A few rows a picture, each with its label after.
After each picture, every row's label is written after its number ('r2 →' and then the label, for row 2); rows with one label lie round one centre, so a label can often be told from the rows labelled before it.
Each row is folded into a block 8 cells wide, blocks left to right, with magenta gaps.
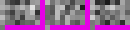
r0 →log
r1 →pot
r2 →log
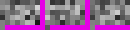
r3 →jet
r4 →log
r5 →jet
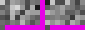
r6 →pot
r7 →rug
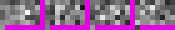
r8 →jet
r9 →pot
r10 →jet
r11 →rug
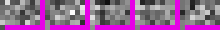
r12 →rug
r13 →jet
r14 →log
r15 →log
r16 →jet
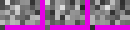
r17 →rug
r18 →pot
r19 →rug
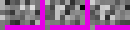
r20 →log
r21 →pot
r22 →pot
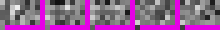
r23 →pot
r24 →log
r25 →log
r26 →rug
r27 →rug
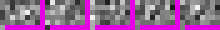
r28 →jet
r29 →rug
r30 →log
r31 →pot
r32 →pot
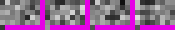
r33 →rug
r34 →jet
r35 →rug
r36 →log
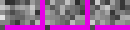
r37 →log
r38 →rug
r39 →rug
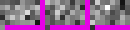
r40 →jet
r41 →pot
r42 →rug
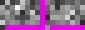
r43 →rug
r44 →jet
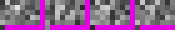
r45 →rug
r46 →pot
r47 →rug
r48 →rug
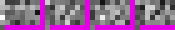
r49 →log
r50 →pot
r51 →jet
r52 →pot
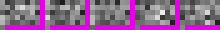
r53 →log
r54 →log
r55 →log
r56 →jet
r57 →jet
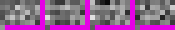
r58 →jet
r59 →log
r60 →log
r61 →jet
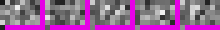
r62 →rug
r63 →log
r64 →pot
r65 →jet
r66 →pot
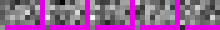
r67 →jet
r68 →log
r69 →log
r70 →pot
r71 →rug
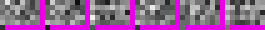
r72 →rug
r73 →rug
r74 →log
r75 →rug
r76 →pot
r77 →log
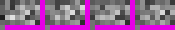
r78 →jet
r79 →jet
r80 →jet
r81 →jet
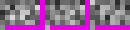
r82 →jet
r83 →jet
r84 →pot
